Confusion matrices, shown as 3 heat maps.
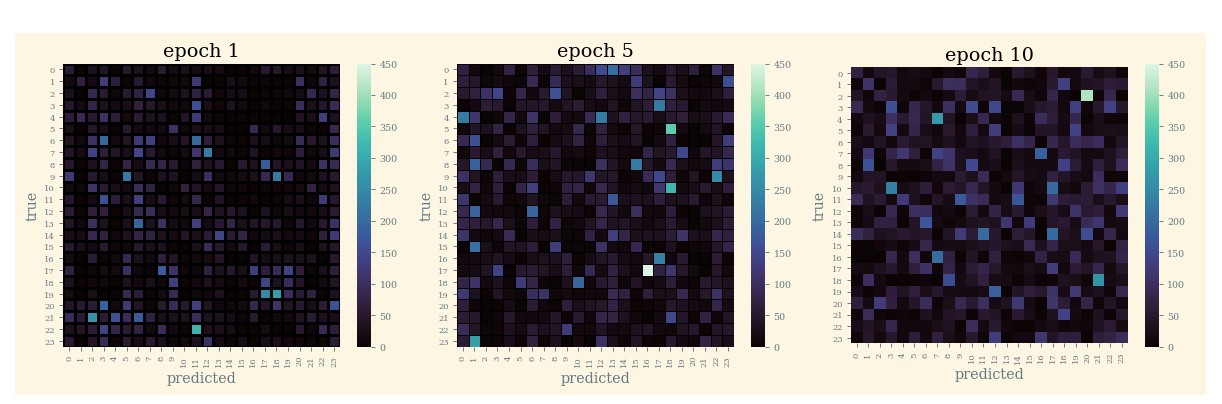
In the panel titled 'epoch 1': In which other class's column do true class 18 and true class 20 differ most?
3
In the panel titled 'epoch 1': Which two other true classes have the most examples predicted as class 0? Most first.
9, 21
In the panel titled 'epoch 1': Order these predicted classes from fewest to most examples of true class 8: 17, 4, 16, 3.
4, 16, 3, 17
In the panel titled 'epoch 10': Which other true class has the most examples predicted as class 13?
6
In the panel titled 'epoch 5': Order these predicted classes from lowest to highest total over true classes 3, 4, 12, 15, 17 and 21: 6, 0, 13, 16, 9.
9, 13, 0, 6, 16
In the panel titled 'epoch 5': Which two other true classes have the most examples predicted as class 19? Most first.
7, 14
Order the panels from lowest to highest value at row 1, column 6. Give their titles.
epoch 10, epoch 1, epoch 5
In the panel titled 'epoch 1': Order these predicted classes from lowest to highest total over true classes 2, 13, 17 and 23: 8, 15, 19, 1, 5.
1, 15, 19, 5, 8
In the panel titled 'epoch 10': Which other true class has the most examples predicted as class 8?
18
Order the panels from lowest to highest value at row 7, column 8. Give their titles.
epoch 1, epoch 5, epoch 10
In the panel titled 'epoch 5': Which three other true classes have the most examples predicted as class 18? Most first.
5, 10, 21
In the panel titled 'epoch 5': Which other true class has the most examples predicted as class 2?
8
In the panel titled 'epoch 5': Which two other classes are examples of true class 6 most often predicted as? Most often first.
1, 23
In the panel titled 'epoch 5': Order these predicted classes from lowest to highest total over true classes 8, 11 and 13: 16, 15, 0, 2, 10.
10, 16, 2, 0, 15
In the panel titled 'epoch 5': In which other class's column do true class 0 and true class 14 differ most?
12
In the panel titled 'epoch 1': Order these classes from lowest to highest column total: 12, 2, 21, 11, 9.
21, 9, 12, 2, 11
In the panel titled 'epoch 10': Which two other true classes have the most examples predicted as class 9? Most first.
11, 14
